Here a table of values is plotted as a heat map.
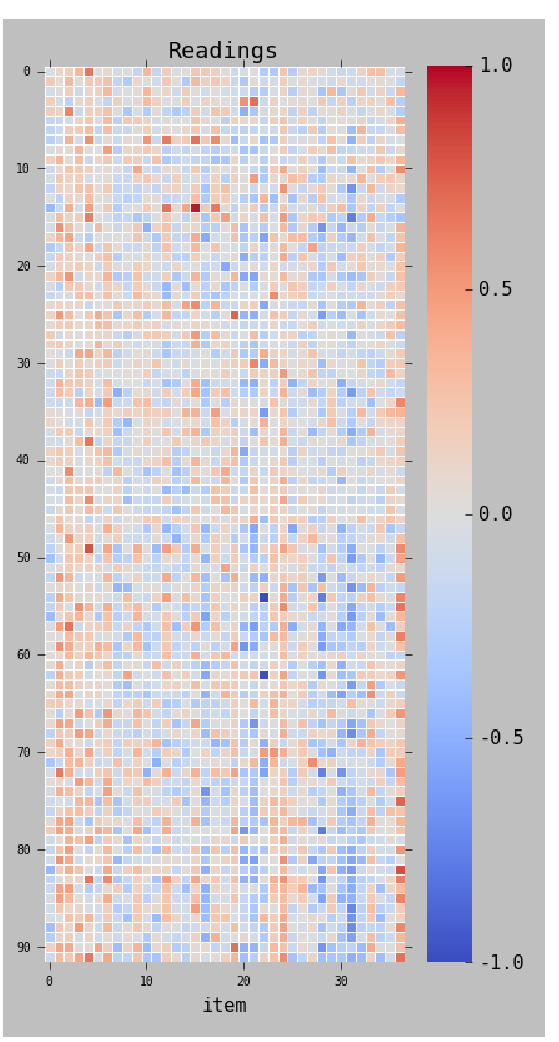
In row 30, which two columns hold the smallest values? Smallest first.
22, 28
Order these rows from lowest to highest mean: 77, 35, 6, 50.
50, 6, 77, 35
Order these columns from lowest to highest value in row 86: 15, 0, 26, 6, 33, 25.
25, 0, 26, 6, 33, 15
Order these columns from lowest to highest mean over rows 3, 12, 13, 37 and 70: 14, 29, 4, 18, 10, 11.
29, 11, 14, 10, 18, 4
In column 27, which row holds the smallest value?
81
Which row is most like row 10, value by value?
58
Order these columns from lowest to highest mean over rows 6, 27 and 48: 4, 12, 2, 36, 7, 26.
26, 7, 12, 36, 4, 2
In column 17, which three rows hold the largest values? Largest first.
14, 7, 35
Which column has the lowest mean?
31
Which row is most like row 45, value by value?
51
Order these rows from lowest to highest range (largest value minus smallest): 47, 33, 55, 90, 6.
6, 47, 33, 55, 90
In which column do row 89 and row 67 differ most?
21
